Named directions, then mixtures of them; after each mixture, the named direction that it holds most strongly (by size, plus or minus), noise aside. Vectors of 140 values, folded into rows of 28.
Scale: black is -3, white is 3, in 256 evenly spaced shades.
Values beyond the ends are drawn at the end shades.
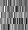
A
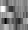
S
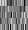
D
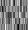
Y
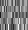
A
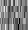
Y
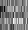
A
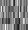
Y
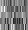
A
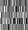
A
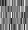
D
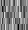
Y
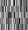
Y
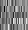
A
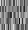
Y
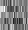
A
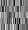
Y
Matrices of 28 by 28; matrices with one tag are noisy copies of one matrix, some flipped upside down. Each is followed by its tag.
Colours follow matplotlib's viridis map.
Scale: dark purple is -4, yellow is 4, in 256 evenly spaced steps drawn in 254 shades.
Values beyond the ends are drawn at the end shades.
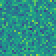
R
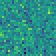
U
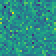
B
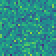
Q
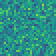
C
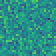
R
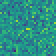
B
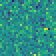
B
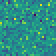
Q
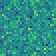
R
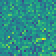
C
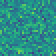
Q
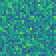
U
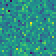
Q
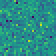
Q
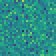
C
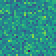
C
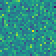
R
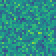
Q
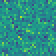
Q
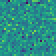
R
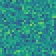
Q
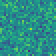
U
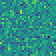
R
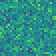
U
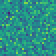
B
